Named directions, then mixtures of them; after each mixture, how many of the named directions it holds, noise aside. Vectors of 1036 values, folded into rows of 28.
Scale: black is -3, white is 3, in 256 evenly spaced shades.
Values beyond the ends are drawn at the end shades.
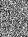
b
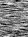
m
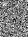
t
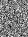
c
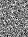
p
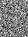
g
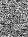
two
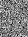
one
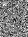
one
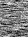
one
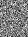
three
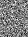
one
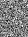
three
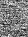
four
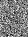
three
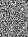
two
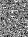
four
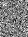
one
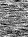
one
